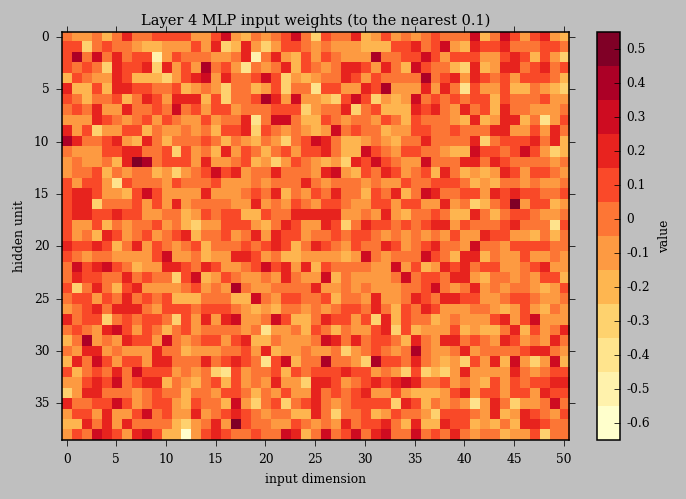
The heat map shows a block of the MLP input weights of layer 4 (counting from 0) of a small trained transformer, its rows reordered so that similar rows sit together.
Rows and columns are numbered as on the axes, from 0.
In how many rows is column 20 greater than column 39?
11
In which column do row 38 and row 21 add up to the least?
12
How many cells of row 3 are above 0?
24
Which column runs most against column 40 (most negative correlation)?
32
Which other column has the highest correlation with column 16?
22
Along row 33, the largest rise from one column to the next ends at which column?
25
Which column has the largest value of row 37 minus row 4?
17
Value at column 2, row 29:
0.4
